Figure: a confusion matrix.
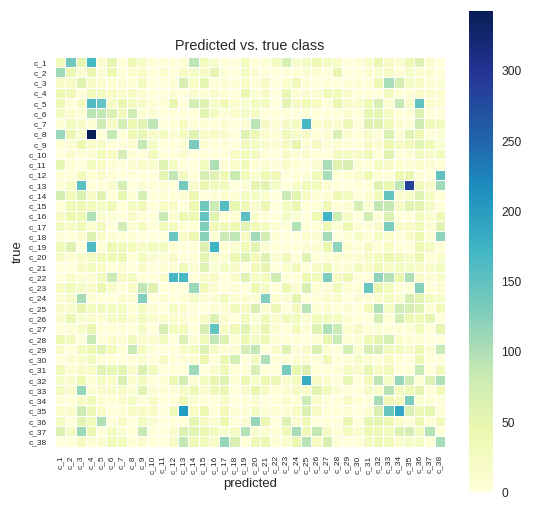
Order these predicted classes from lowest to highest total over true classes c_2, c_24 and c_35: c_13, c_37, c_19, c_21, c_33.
c_19, c_37, c_21, c_33, c_13
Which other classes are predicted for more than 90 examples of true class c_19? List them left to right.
c_4, c_16, c_28
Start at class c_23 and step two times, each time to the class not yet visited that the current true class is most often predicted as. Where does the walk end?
c_14
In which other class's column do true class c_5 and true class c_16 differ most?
c_27
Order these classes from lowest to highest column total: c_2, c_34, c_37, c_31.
c_37, c_2, c_31, c_34
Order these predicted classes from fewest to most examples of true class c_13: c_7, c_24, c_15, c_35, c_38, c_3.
c_24, c_15, c_7, c_38, c_3, c_35
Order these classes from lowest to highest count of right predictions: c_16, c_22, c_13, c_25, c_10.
c_10, c_16, c_22, c_25, c_13
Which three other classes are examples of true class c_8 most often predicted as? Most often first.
c_4, c_1, c_6
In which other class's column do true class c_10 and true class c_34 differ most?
c_35
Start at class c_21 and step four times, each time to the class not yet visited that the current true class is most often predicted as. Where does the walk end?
c_3
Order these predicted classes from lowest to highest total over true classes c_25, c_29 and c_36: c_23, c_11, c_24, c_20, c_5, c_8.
c_11, c_24, c_8, c_23, c_5, c_20
